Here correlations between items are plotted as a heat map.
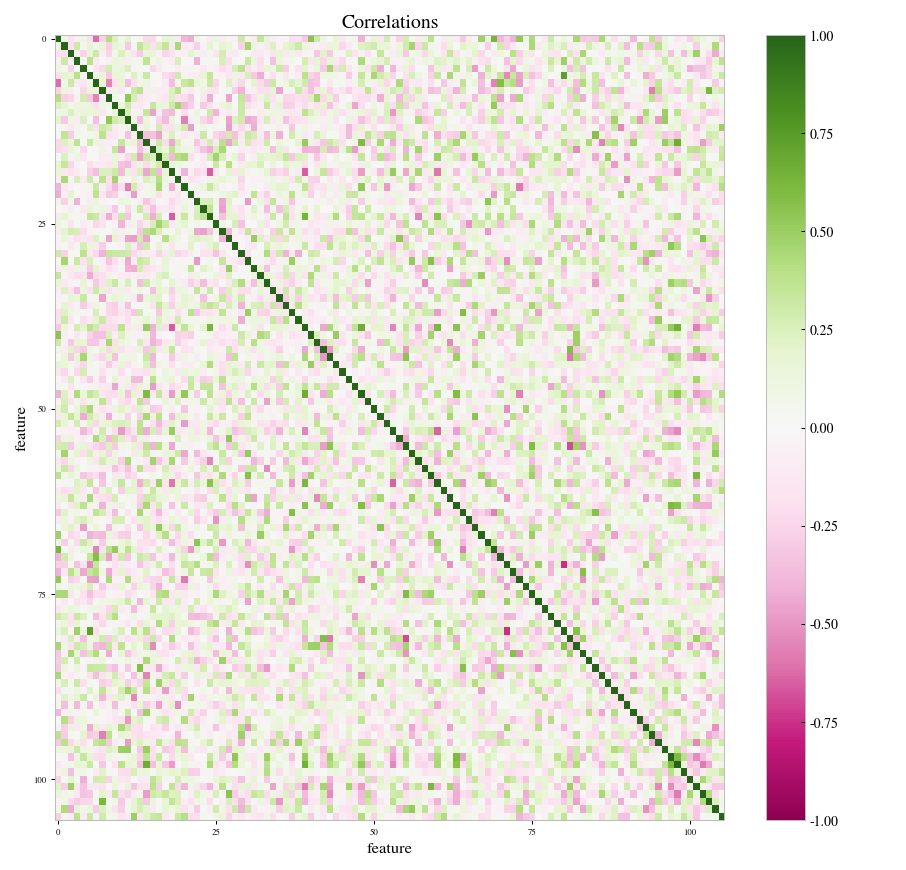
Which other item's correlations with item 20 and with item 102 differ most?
48
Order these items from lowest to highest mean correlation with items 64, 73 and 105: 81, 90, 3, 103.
81, 90, 3, 103
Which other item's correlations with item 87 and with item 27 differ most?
14
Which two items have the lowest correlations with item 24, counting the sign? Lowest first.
18, 57
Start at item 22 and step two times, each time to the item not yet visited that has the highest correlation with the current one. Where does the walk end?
60
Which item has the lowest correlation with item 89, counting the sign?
12
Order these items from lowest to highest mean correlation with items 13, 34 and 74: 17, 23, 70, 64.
17, 23, 64, 70
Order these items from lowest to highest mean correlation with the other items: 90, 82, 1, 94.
90, 94, 82, 1
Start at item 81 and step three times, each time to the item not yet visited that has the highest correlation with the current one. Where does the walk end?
59
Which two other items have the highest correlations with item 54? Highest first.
27, 6
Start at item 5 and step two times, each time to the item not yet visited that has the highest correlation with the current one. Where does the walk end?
82
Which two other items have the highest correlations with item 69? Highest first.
0, 9
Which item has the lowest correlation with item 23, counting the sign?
26
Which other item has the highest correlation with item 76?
71
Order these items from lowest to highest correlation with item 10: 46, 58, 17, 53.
53, 17, 58, 46
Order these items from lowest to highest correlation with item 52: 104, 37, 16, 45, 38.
16, 45, 38, 37, 104
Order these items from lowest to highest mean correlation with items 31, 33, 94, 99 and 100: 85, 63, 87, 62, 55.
85, 62, 55, 63, 87
